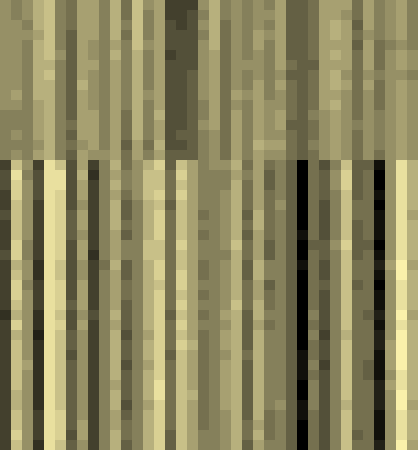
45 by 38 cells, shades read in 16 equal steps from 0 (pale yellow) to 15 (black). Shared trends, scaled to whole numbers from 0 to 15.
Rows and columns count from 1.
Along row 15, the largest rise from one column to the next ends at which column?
16
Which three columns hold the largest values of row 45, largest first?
28, 35, 4
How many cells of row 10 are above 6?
15
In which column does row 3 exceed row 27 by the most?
17
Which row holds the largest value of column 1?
32
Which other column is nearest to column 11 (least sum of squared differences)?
24
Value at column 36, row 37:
5
